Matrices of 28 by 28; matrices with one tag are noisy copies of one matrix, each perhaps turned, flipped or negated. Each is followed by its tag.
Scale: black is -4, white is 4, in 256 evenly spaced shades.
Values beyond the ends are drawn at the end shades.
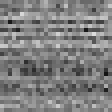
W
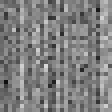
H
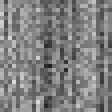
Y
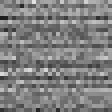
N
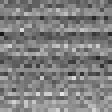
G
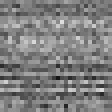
W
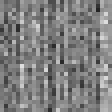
H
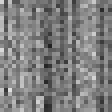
Y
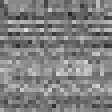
W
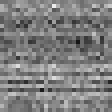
W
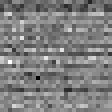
H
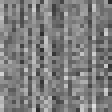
N
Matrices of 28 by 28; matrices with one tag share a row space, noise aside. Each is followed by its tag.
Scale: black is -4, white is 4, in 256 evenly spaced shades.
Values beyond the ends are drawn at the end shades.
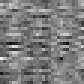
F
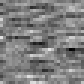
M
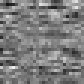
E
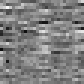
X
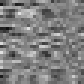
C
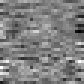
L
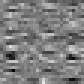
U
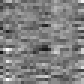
X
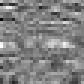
E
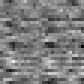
U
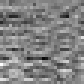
F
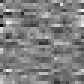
X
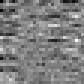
E
